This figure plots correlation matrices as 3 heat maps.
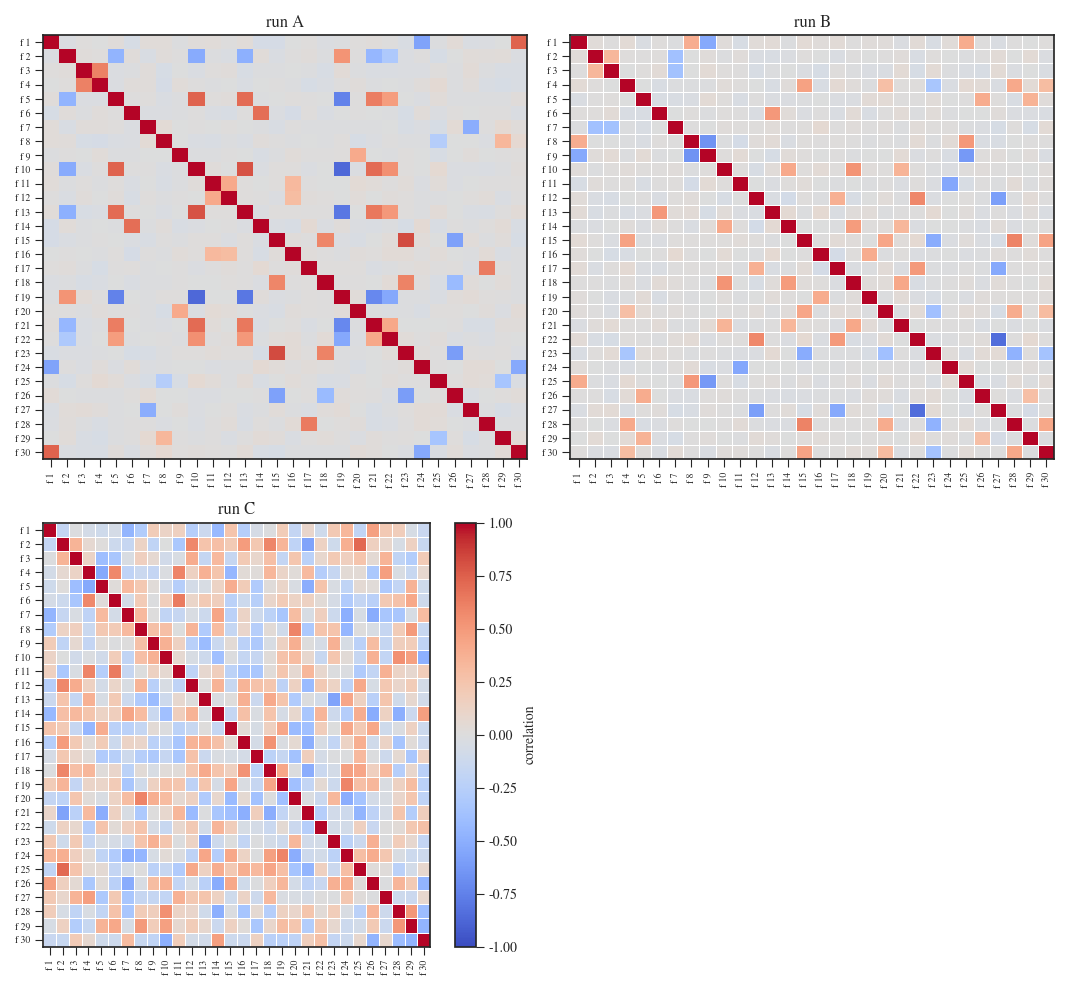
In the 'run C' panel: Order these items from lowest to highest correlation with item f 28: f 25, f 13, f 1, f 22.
f 25, f 13, f 22, f 1
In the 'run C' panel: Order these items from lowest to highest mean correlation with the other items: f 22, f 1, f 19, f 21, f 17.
f 21, f 17, f 1, f 22, f 19
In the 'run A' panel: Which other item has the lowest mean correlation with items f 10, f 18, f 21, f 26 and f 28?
f 19
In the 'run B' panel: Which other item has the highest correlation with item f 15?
f 28
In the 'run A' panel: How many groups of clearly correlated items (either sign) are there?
10
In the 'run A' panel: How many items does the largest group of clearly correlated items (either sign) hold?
7
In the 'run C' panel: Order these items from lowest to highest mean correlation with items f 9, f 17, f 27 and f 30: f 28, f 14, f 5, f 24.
f 5, f 28, f 24, f 14
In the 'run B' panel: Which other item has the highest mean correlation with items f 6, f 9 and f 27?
f 13
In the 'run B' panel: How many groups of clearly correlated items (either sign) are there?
9
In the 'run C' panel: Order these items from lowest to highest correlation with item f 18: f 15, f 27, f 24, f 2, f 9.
f 9, f 15, f 27, f 24, f 2
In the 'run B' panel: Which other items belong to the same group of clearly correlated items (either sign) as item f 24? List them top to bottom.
f 11
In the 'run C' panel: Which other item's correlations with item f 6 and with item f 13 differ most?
f 24
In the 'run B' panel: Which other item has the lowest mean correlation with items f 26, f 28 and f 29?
f 23
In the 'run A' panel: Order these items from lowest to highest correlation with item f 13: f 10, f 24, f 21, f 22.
f 24, f 22, f 21, f 10
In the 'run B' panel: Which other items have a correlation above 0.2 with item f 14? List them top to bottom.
f 10, f 18, f 21
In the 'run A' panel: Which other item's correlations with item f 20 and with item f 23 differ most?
f 15
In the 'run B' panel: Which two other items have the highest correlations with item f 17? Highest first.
f 22, f 12
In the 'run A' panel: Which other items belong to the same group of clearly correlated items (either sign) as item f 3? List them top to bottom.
f 4
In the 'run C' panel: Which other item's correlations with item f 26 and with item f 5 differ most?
f 7
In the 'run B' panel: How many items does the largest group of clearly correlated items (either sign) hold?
6
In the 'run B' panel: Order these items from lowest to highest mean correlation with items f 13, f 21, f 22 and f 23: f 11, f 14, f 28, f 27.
f 27, f 28, f 11, f 14
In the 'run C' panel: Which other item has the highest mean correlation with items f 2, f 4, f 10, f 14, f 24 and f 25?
f 18
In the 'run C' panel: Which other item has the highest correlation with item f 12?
f 2
